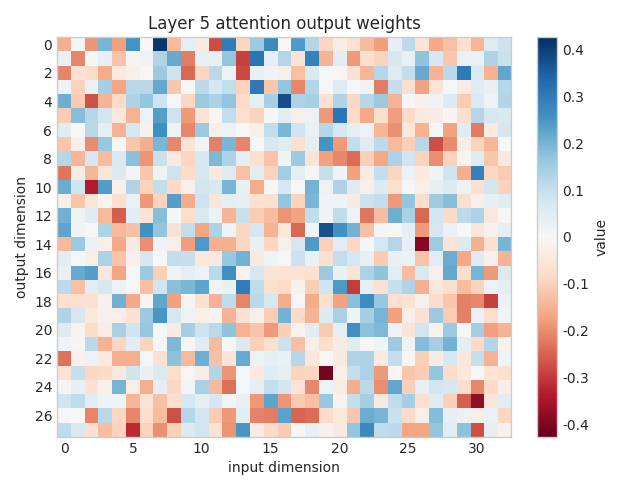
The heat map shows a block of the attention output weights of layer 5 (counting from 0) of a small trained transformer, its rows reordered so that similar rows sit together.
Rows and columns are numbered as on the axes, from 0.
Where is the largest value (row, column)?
0, 7
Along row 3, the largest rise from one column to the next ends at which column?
14
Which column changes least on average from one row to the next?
32
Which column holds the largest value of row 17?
13
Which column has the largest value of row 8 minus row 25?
30
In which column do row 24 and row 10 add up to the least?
2
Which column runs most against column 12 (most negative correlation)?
27
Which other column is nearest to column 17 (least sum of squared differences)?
15
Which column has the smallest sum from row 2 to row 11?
9
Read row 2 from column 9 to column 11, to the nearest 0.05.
-0.25 -0.1 0.1
